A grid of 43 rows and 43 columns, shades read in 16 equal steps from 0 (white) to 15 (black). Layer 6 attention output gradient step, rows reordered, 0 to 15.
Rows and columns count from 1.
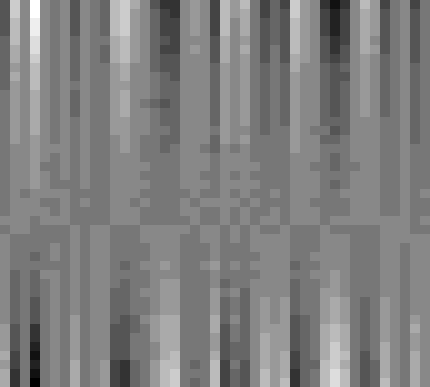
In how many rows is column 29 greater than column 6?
17
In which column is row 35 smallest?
34
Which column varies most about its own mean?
4
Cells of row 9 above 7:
20
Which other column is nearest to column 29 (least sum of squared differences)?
39
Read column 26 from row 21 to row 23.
7 8 7
